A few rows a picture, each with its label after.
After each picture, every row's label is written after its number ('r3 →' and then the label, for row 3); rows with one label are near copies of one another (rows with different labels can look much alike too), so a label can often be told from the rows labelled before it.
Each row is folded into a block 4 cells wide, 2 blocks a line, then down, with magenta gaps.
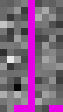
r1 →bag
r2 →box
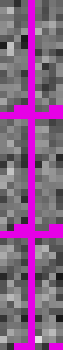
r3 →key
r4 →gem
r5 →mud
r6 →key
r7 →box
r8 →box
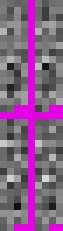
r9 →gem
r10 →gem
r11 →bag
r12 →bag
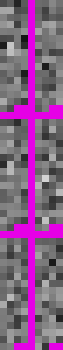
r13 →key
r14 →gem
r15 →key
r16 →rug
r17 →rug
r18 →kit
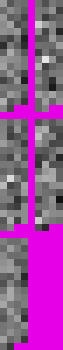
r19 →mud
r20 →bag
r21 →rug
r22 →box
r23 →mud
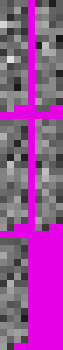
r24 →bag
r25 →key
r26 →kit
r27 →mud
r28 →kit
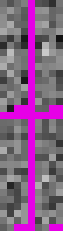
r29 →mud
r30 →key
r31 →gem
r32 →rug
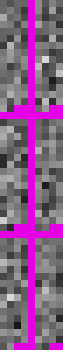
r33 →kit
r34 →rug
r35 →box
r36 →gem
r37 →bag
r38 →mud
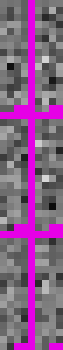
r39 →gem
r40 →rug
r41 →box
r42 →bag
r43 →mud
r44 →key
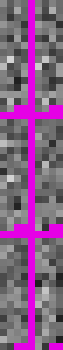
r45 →rug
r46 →rug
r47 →bag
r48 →kit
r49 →box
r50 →mud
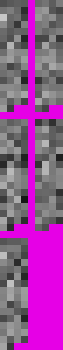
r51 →kit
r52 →box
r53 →mud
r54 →key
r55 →kit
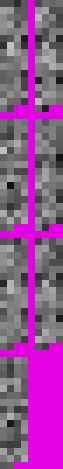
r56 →key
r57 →box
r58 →gem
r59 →mud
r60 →key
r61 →box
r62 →gem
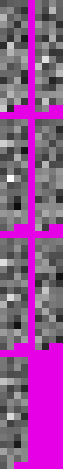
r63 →kit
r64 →rug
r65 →bag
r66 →kit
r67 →bag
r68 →mud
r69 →bag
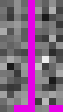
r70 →gem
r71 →rug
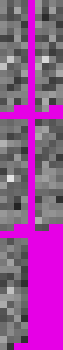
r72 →rug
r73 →rug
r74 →bag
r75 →box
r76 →mud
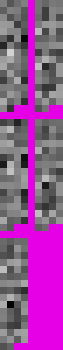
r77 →mud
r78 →gem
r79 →key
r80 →gem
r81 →gem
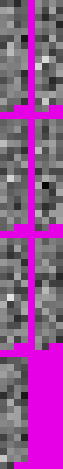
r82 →key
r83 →rug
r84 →bag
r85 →gem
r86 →rug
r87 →mud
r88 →box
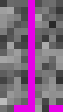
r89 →box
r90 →kit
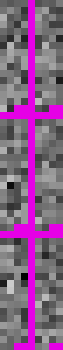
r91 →kit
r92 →box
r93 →gem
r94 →box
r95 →key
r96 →rug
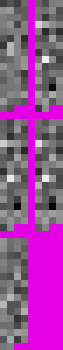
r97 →key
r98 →bag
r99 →bag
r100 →bag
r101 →rug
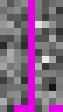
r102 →mud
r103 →bag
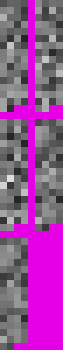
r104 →kit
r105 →rug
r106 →rug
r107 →box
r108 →box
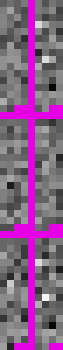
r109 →box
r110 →bag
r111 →gem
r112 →key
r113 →kit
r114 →bag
